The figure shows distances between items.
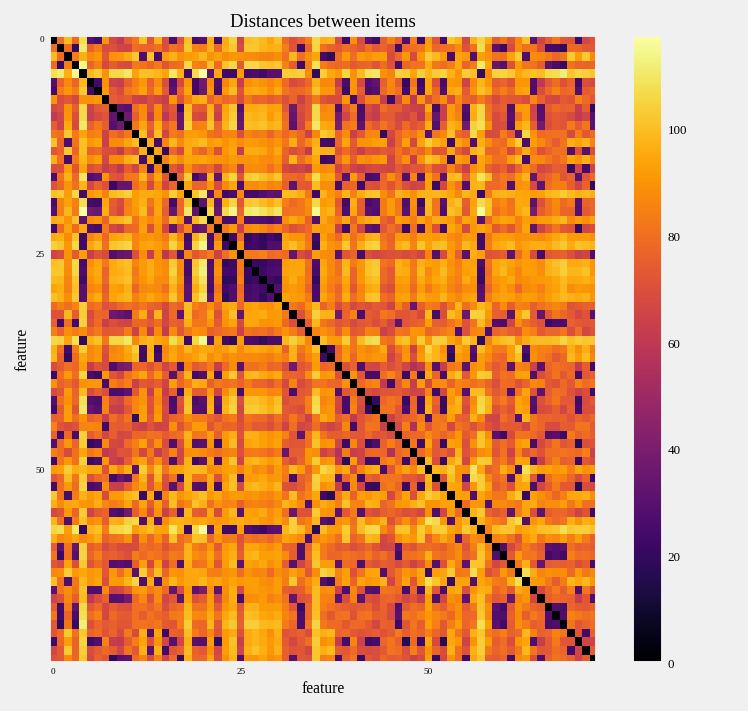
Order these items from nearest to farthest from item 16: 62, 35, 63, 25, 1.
25, 1, 62, 63, 35
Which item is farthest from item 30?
20
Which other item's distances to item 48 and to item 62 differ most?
50
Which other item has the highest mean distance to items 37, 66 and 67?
4
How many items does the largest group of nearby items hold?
15
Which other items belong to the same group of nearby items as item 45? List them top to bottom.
7, 40
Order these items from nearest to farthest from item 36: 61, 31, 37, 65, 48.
37, 48, 31, 65, 61
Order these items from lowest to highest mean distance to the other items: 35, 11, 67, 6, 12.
6, 67, 11, 12, 35
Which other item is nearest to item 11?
44
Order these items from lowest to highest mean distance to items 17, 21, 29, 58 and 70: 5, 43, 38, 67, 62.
38, 5, 43, 62, 67
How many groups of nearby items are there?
10
